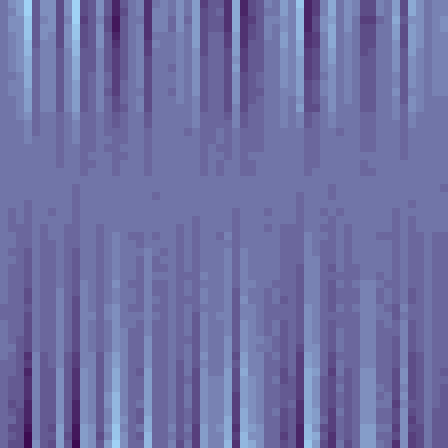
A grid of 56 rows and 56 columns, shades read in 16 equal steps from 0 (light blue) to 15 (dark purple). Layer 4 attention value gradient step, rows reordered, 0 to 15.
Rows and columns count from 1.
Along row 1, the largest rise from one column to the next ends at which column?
39
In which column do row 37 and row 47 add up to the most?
4
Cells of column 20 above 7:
23
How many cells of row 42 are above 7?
30
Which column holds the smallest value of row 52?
15
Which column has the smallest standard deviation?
54
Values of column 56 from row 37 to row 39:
8 8 8
